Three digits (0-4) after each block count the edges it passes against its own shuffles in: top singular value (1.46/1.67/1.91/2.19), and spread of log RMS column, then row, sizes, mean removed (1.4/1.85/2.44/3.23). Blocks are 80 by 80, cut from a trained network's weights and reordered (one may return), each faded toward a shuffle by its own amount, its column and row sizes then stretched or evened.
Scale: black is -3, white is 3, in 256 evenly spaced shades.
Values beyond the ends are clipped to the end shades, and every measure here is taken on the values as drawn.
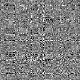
4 2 3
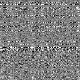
3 0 4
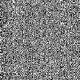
2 2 0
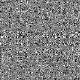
0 2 3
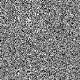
1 2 1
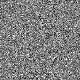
1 1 1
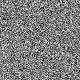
2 0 0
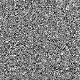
1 1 2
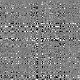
4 3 4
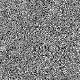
2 1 1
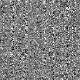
2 3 0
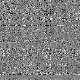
1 1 4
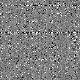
2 3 2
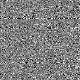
0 1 3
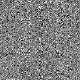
1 3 2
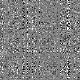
0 4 3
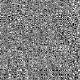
3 3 2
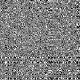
4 2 3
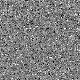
0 0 1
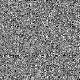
2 1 2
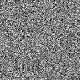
3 0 0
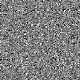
2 0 2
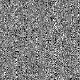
1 3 0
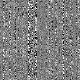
1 4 1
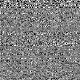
0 0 4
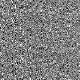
1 3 0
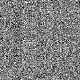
1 1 1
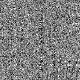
0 2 1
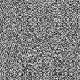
4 0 0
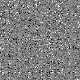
0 2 1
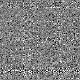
2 2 3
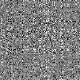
0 3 3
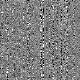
0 4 0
